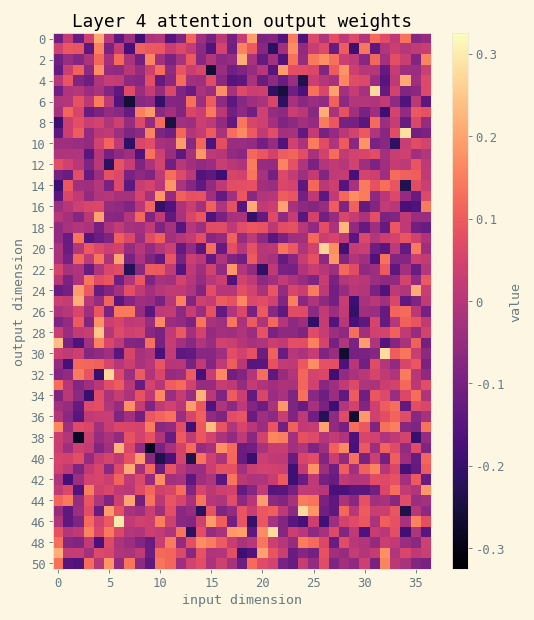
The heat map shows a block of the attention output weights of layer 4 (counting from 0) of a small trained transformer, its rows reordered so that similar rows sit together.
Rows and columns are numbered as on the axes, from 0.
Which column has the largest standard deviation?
34
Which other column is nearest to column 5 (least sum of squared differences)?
3
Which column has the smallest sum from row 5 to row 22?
7
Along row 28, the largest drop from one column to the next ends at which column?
5
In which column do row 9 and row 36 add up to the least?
26
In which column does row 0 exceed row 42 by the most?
23
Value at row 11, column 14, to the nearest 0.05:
0.2
